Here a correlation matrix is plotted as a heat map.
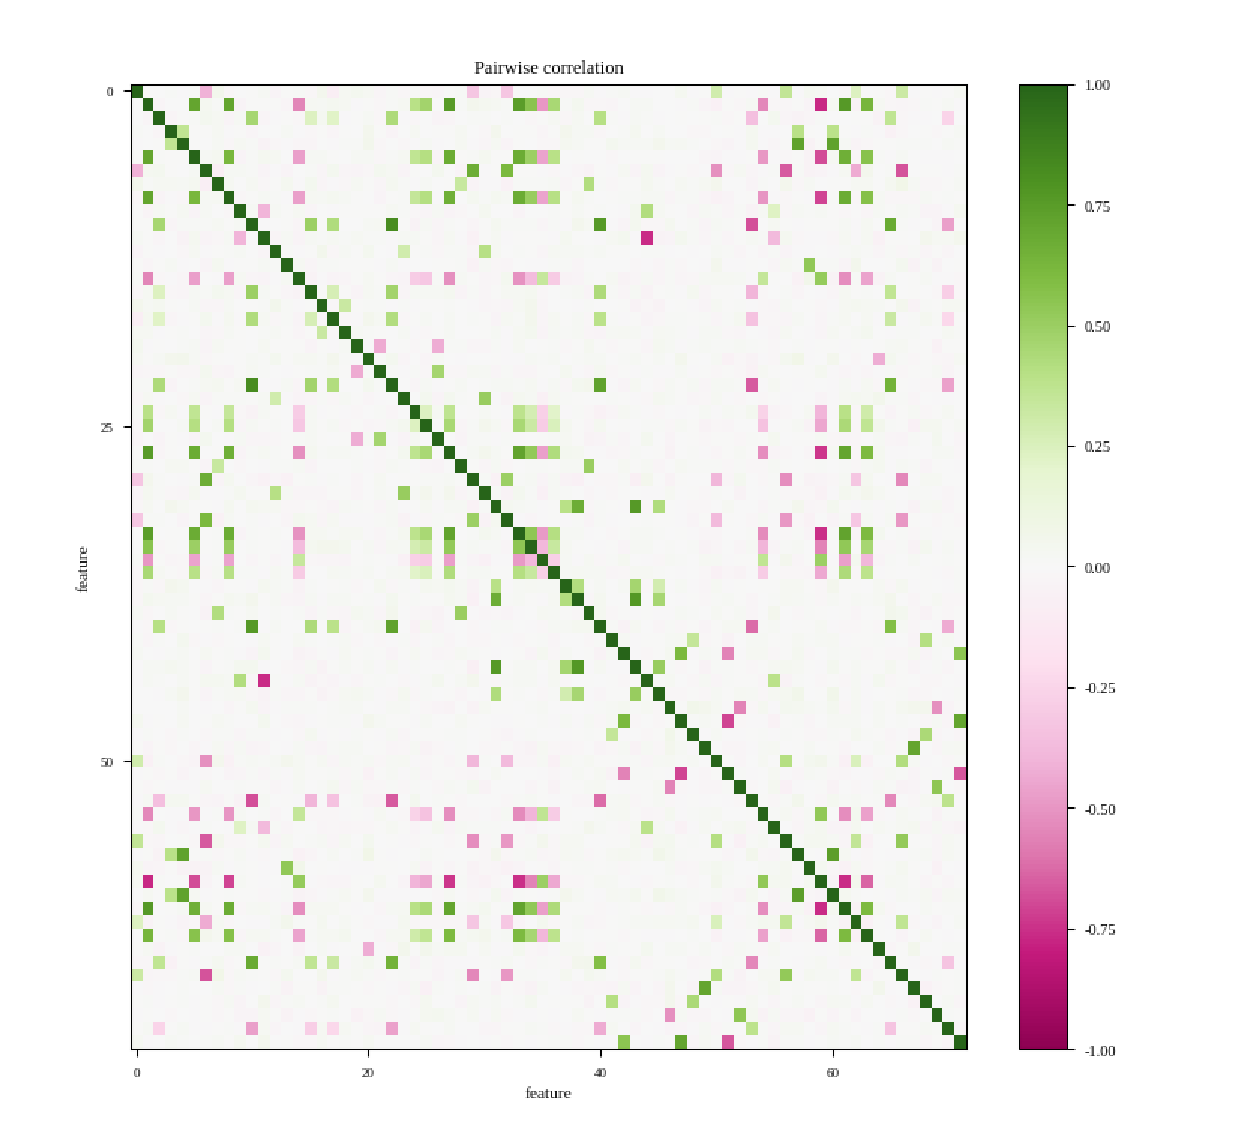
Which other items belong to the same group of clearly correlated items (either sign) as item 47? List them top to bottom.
42, 51, 71
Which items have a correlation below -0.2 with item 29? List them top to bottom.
0, 50, 56, 62, 66
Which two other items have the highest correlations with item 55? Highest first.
44, 9
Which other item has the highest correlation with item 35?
59
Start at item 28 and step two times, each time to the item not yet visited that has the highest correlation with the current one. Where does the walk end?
7
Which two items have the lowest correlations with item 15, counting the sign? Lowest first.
53, 70
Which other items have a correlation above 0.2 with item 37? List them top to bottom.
31, 38, 43, 45
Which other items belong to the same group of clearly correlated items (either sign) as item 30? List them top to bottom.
12, 23
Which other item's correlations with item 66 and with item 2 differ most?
6
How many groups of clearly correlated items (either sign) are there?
16
